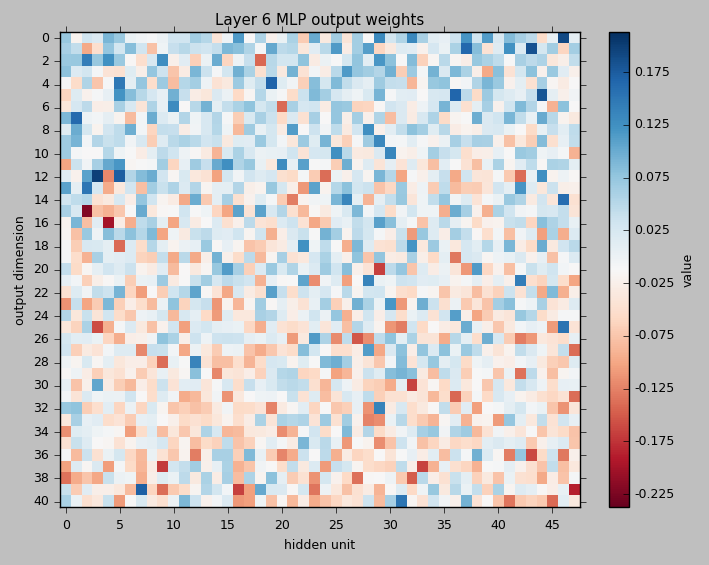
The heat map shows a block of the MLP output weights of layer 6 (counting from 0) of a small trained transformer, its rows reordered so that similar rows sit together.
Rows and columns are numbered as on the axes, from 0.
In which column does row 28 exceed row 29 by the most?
25
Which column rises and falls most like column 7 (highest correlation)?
18
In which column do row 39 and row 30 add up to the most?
7
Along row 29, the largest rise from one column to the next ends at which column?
43
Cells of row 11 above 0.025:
18
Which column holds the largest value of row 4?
19
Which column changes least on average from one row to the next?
27
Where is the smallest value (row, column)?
15, 2
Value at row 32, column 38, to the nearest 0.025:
-0.1
